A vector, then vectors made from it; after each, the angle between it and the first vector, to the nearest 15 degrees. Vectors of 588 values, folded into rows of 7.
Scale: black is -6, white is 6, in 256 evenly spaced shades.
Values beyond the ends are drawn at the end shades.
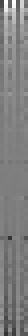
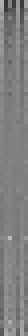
150 degrees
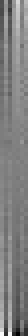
75 degrees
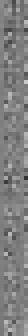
105 degrees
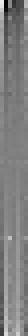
135 degrees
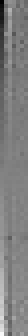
90 degrees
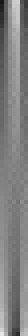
90 degrees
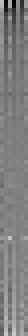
165 degrees
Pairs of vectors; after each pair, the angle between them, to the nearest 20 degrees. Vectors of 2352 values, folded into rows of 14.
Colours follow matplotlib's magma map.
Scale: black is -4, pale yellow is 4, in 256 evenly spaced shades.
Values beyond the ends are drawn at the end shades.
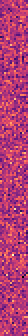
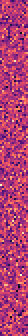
100 degrees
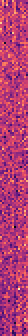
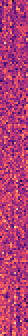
140 degrees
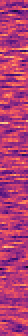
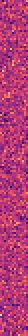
80 degrees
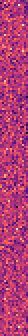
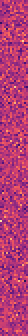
80 degrees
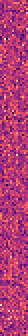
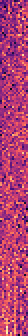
80 degrees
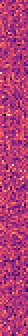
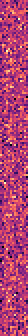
100 degrees
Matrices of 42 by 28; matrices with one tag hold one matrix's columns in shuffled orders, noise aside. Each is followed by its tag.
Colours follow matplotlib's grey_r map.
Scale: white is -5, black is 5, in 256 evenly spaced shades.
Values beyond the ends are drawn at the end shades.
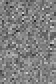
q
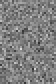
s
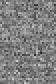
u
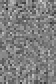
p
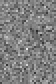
s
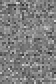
u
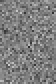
s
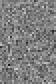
s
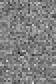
u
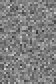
s
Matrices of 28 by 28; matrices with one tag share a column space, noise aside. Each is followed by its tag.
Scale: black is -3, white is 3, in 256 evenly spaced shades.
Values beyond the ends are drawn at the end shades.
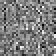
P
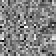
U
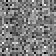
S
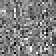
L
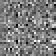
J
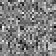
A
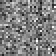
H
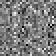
J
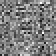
P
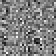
L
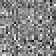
U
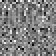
J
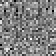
L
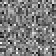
J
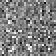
L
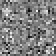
L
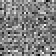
S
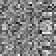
P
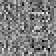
H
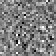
A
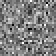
J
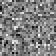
A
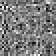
P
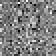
J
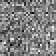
A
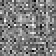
S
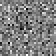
P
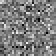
P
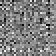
S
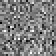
A
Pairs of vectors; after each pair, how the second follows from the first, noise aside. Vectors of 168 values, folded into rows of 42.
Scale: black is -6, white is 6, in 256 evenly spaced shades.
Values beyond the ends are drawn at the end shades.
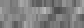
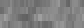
reversed, shrunk.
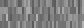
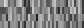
negated, scaled up.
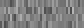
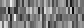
negated, scaled up.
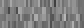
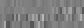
wrapped around, negated, partly zeroed.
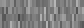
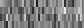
reversed, negated, scaled up.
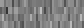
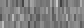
wrapped around.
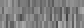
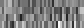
scaled up.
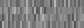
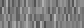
wrapped around.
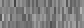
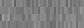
shrunk.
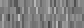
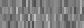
reversed.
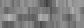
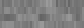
negated, shrunk.
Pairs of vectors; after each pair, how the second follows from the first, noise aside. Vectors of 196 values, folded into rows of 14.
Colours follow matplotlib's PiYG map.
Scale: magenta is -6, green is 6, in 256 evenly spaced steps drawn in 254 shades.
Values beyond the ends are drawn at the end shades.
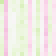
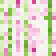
reversed, negated, scaled up.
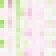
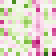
reversed, negated, scaled up.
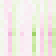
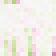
wrapped around, negated, partly zeroed.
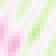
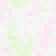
wrapped around, negated, shrunk.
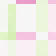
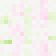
wrapped around, negated, shrunk.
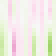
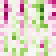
reversed, negated, scaled up.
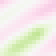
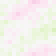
wrapped around, negated, shrunk.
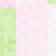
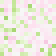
shuffled.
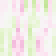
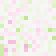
wrapped around, negated, partly zeroed.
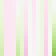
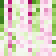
reversed, scaled up.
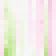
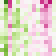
reversed, negated, scaled up.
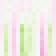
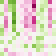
reversed, negated, scaled up.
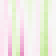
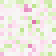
shuffled.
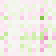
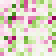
reversed, negated, scaled up.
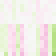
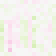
wrapped around, negated, shrunk.
